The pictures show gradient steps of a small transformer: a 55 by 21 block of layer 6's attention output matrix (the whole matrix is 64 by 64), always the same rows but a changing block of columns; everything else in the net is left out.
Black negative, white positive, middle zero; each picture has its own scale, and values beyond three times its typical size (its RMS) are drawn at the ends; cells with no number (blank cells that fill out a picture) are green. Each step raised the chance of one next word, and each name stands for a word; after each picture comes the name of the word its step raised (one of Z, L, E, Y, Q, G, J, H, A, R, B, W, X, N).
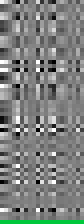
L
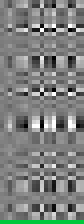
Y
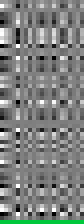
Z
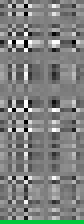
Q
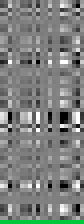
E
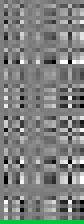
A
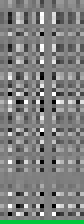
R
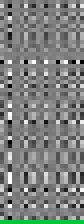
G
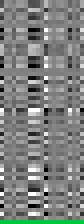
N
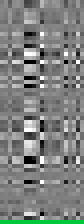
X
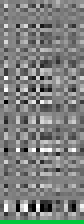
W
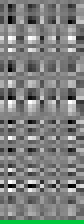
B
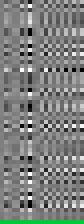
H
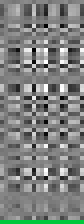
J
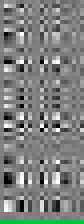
A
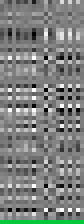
Z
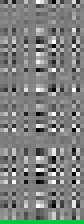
H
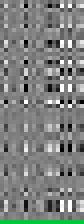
W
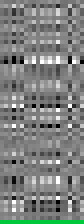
A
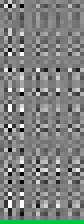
H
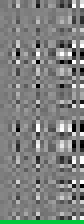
X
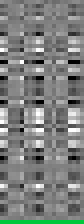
E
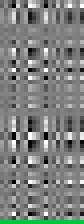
X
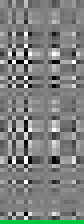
X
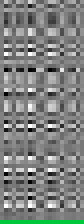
H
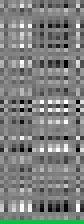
W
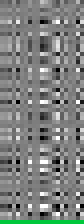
R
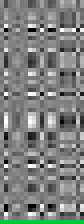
Y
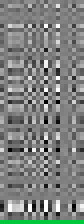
W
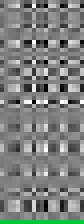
W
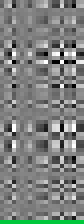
X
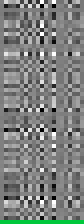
Q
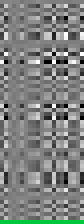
G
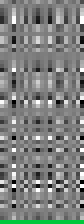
B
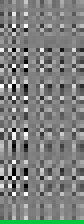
J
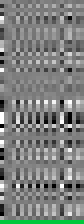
E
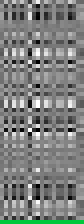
Q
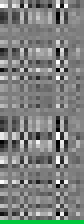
X
